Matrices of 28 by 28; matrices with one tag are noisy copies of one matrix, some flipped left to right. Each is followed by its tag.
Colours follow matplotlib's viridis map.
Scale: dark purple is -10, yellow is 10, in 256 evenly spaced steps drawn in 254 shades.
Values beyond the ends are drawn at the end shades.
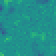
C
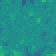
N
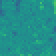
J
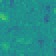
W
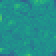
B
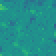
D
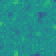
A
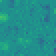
W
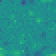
N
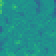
J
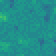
W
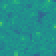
A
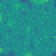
B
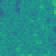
J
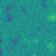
W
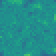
B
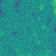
J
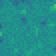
D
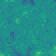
N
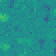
W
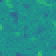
A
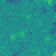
C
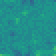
N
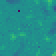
C
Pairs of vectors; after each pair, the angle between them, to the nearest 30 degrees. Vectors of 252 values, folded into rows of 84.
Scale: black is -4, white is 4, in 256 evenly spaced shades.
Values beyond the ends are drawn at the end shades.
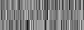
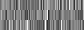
150 degrees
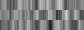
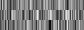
60 degrees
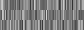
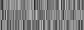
150 degrees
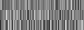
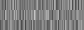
60 degrees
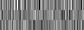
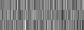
60 degrees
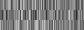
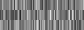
60 degrees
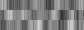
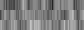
60 degrees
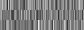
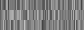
120 degrees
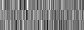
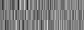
150 degrees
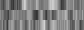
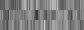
30 degrees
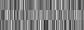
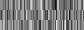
120 degrees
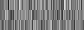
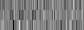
90 degrees
